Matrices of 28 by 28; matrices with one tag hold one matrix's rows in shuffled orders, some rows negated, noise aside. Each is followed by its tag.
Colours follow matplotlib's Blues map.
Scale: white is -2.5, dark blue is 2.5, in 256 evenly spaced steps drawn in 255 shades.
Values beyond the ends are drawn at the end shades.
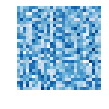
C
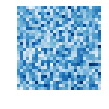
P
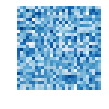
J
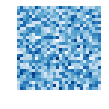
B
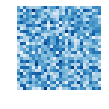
B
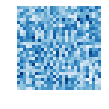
J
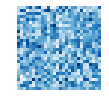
B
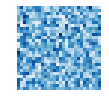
B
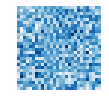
J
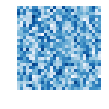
C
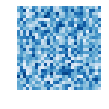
P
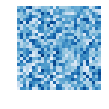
C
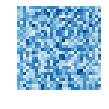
P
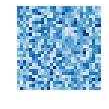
C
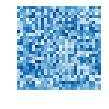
J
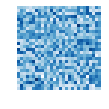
J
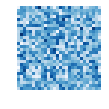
B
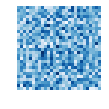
P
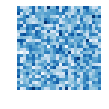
B
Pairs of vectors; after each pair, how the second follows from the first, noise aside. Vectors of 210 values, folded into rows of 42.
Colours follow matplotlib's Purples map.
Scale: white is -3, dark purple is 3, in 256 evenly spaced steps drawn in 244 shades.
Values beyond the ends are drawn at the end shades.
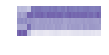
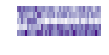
wrapped around.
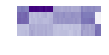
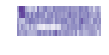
wrapped around, negated, shrunk.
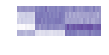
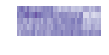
reversed, shrunk.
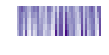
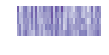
reversed, shrunk.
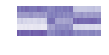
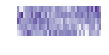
wrapped around, partly zeroed.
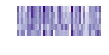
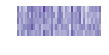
shrunk.
